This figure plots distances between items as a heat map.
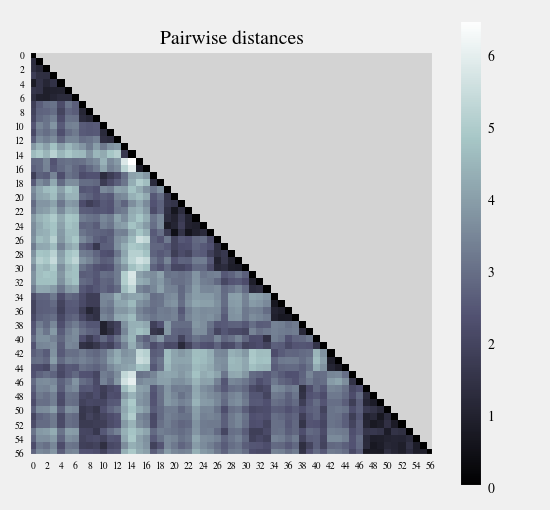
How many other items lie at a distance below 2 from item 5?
6
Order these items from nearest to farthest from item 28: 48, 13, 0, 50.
50, 48, 0, 13
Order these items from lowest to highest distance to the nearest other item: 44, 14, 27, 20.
20, 44, 27, 14
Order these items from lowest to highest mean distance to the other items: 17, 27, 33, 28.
17, 27, 33, 28
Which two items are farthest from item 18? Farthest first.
15, 16
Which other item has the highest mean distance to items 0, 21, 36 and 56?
14
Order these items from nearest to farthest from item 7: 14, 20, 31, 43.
31, 20, 43, 14
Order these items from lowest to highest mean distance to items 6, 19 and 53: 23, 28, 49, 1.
49, 1, 23, 28
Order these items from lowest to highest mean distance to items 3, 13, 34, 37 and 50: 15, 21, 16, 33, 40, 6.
6, 21, 40, 33, 16, 15
